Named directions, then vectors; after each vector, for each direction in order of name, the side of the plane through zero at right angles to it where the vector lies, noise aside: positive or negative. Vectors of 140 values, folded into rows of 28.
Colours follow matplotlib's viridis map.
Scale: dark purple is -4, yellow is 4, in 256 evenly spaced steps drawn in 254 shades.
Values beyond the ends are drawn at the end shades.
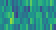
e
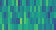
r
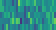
positive, negative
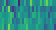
positive, positive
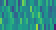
positive, positive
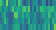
negative, negative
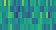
positive, positive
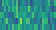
negative, positive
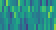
negative, negative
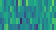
positive, negative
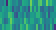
positive, positive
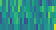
negative, negative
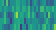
negative, negative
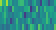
negative, negative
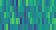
positive, negative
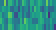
positive, positive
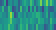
positive, positive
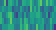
positive, positive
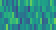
positive, negative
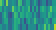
negative, negative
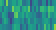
negative, negative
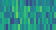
negative, positive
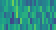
negative, positive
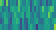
negative, negative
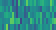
positive, negative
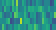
negative, positive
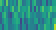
negative, negative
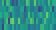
positive, negative
